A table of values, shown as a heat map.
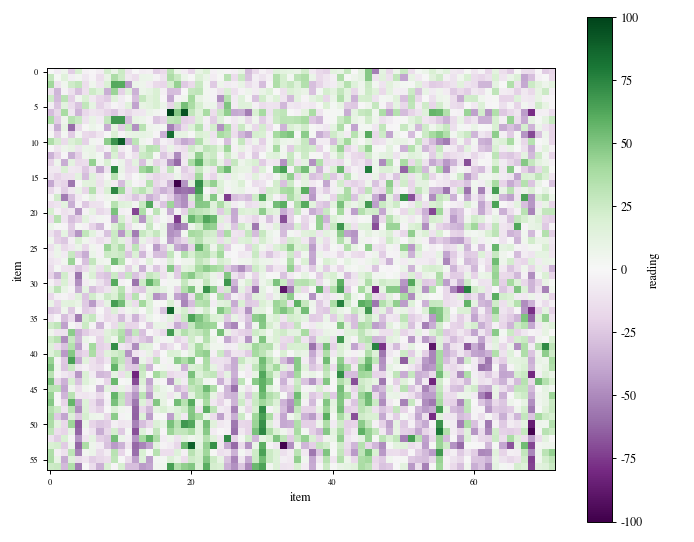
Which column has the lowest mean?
68
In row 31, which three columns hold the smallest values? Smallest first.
33, 46, 58
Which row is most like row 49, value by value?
44
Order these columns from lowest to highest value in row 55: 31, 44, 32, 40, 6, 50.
6, 40, 50, 32, 31, 44
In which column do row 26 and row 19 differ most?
19
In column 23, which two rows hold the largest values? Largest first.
53, 21
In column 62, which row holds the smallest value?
46
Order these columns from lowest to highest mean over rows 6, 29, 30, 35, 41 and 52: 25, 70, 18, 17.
18, 70, 17, 25
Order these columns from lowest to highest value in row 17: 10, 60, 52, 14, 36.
60, 14, 52, 10, 36
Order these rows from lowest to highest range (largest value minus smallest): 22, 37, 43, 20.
37, 20, 22, 43
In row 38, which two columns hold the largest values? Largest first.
41, 30
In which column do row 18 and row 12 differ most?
25
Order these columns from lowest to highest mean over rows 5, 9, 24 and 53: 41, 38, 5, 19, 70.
38, 70, 5, 41, 19
